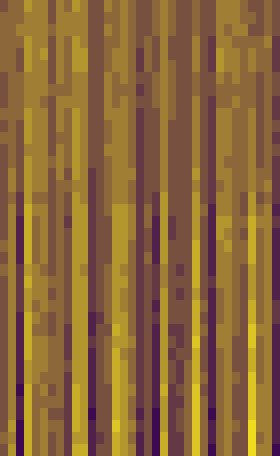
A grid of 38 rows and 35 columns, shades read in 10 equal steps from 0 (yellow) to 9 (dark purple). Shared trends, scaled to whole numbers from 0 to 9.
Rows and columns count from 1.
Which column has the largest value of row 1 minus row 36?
32
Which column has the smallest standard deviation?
13
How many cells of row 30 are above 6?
8
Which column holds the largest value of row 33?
3
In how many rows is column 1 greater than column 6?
37
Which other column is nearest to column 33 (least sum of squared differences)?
17
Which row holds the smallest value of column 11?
38
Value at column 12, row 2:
6
